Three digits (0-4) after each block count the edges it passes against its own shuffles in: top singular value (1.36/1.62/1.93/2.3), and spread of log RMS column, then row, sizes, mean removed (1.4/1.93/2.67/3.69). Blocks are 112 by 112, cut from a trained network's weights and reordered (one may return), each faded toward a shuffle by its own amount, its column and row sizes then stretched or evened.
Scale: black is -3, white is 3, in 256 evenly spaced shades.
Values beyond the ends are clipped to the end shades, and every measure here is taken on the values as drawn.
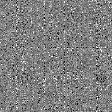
2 3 0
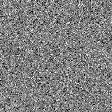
1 0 1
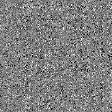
0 3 2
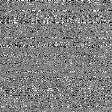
1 0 4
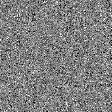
1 2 0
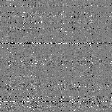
3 2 3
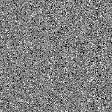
1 2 0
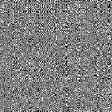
4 3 3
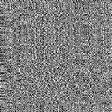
4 2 2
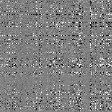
3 4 4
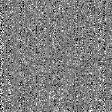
0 4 1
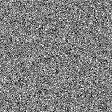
2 0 0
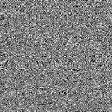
3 0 3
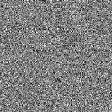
3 0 2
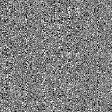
2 3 0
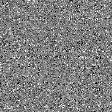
0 2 2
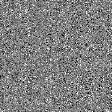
1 2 1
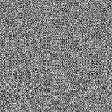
4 1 2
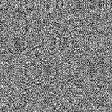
3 0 1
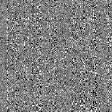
2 4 2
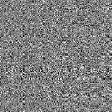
4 2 3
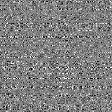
3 1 4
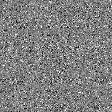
1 1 2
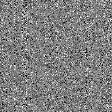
0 3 1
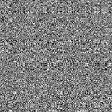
4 1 3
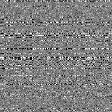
4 0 4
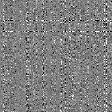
3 4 1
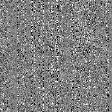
0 4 1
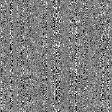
1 4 0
